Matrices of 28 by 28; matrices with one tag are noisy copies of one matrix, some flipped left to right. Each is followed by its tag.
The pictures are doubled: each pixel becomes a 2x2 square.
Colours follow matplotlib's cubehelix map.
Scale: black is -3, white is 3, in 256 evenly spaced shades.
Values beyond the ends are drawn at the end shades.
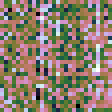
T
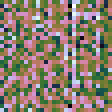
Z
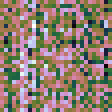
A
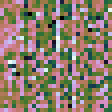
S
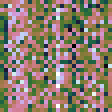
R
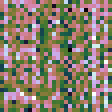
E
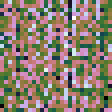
Z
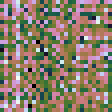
E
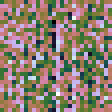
S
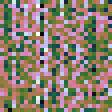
Z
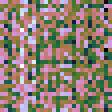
A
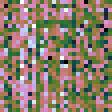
A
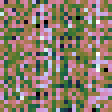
T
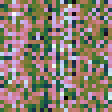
T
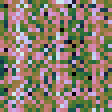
R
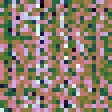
Z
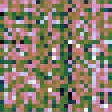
E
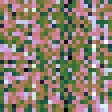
E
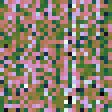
Z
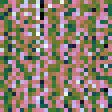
Z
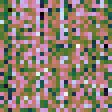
Z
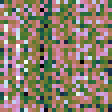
E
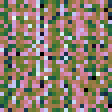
Z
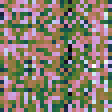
E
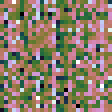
S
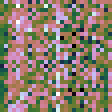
R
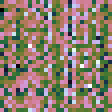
Z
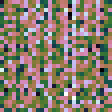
Z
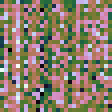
E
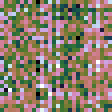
T
